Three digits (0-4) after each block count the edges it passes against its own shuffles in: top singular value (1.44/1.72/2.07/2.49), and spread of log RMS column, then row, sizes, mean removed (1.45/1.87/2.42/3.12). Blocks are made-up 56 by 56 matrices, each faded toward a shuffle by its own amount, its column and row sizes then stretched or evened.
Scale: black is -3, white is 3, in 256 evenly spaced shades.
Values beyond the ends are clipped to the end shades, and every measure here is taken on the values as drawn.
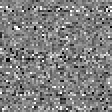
0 0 4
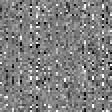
1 4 1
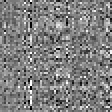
3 4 0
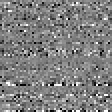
2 0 4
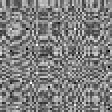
4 0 1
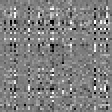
4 4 3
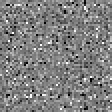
0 1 1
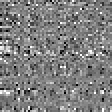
3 2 3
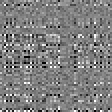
4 3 4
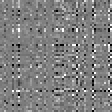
4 4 3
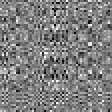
4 3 1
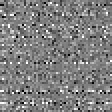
2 0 3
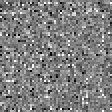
0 1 2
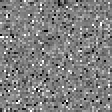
0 1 0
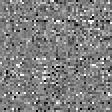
2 2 2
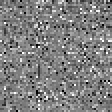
1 1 1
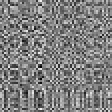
4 2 2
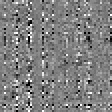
3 4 2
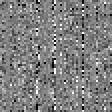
2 4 0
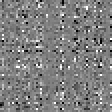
0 4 3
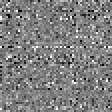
1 1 3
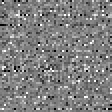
0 0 3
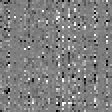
0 4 1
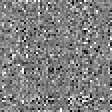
2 2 1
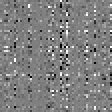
1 4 2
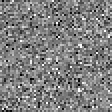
1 0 0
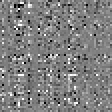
1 4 3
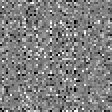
3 2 1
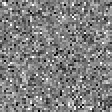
1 0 0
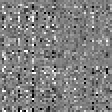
2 3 3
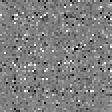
0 1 2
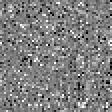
1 1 0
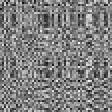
4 3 2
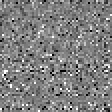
2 1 2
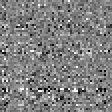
1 2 3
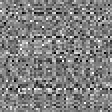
4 0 3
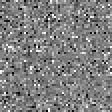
0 0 2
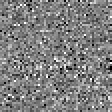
2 0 1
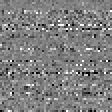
2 0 4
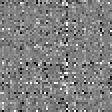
1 3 3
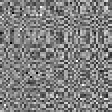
4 2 0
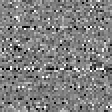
2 0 3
